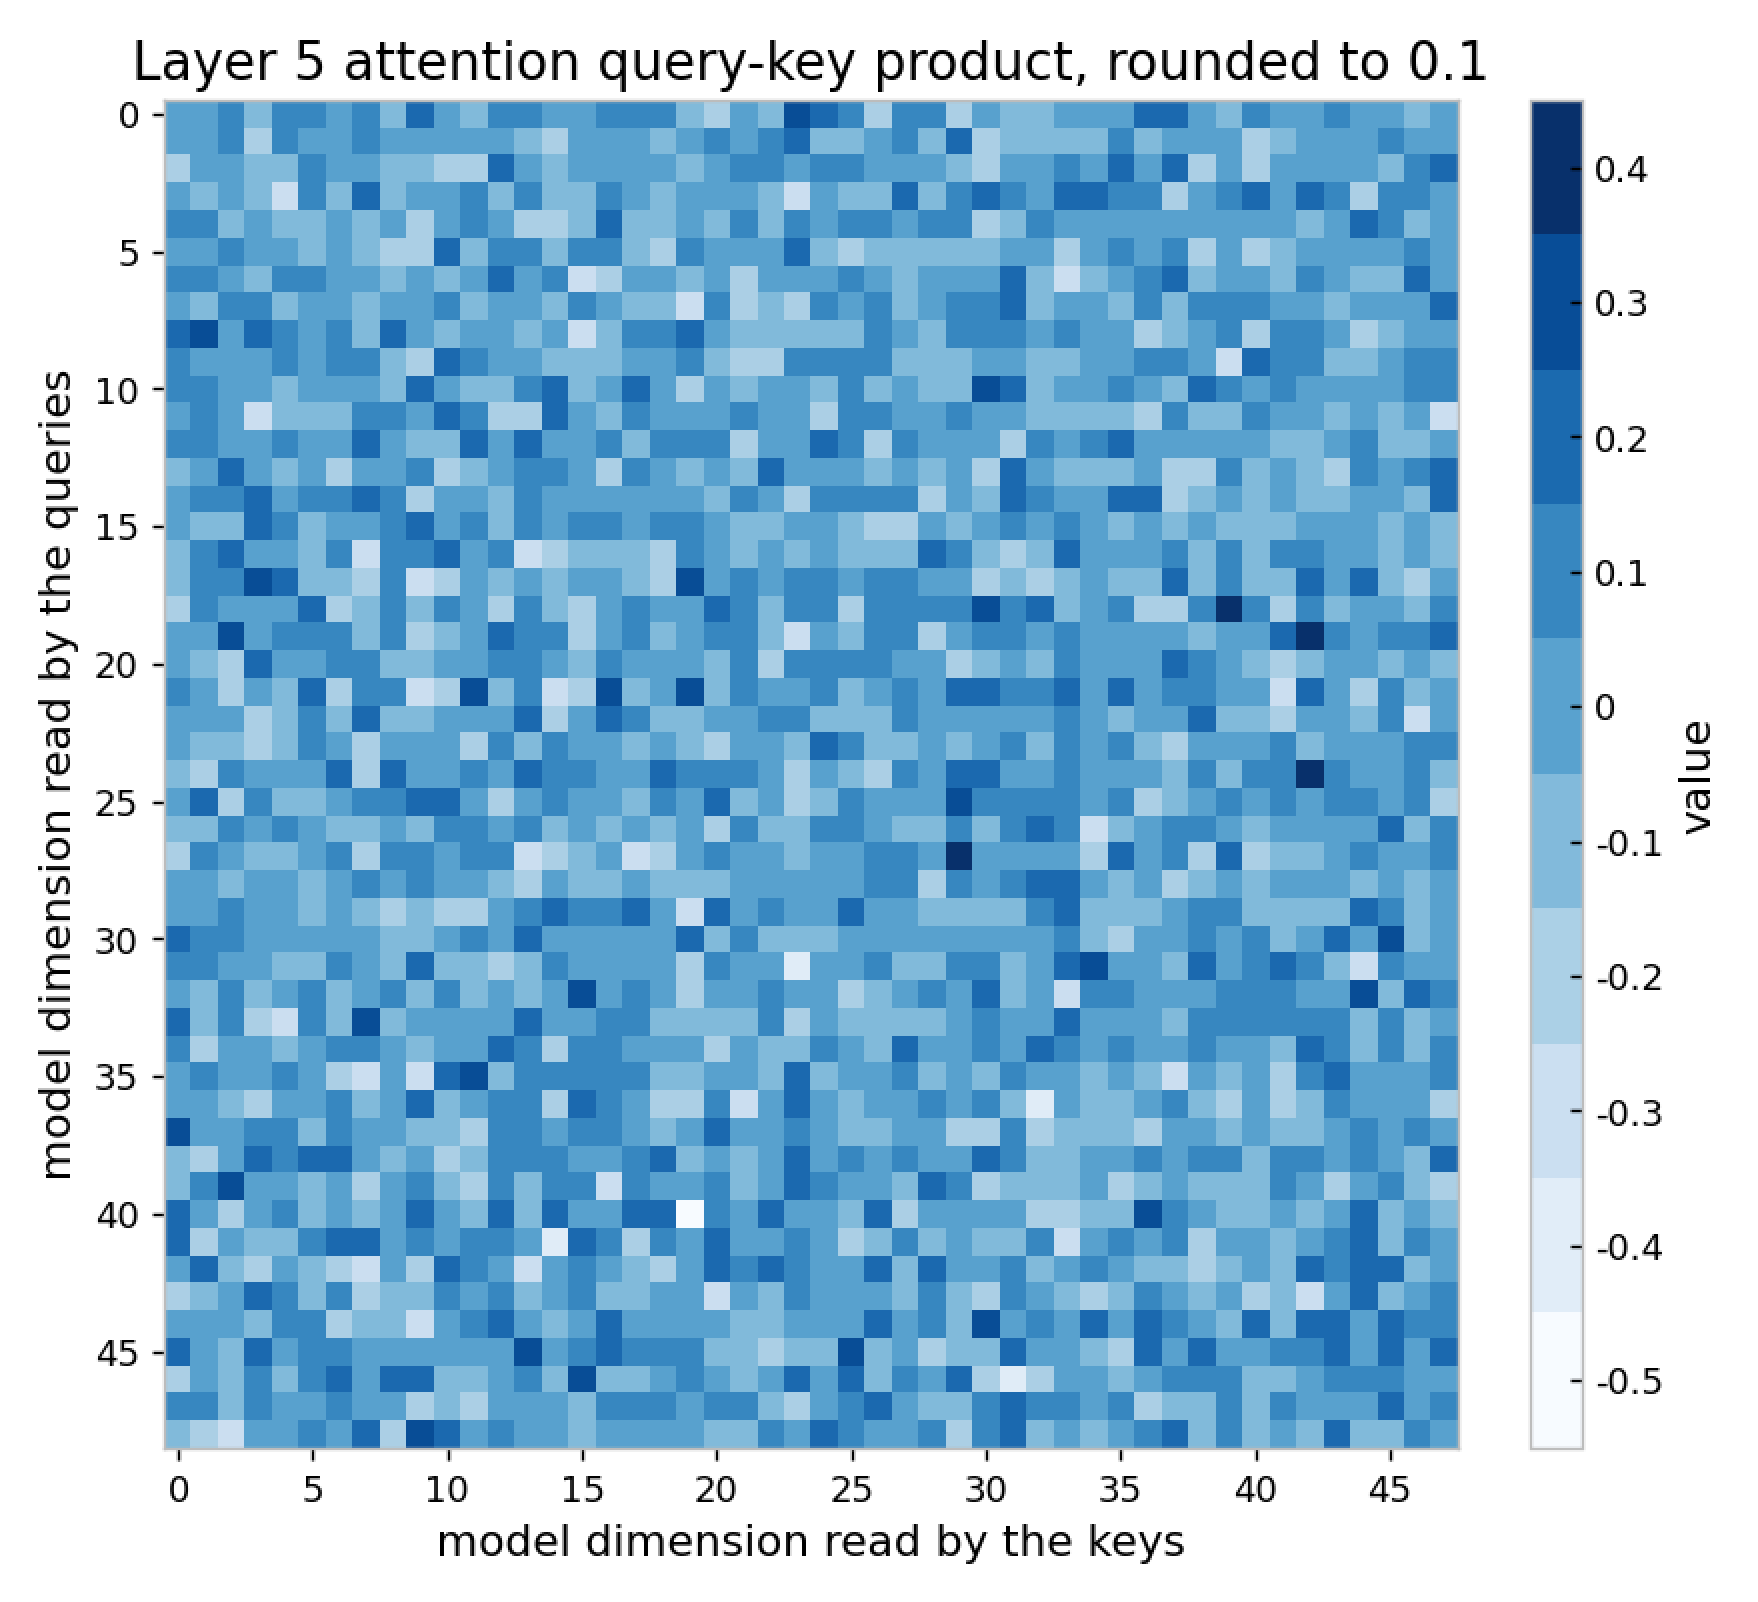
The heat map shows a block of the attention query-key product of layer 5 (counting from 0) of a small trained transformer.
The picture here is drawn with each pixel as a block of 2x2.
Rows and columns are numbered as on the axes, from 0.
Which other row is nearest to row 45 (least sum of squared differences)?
30
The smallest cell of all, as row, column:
40, 19
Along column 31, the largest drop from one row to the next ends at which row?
46
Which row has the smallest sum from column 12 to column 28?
16
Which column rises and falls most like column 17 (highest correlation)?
14
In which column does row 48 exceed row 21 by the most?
9
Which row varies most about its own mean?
21
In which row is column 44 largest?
32
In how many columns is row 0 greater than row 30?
18
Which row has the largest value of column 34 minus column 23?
31
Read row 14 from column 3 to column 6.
0.2 0 0.1 0.1
